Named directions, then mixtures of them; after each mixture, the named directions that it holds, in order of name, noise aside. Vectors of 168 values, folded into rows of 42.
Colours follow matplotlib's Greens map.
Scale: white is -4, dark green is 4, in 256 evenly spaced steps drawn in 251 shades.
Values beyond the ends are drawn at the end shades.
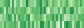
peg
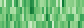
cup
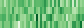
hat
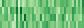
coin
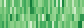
cup, hat.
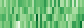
hat.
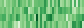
hat.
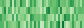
peg.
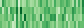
coin.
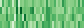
coin, cup.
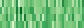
coin, cup.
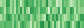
cup, peg.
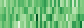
hat.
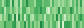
coin, peg.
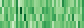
coin, cup.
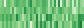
cup, hat.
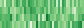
cup, hat.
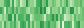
peg.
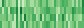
coin.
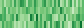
hat, peg.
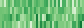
cup, hat.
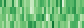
cup.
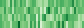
hat, peg.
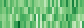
hat.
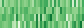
coin, hat.
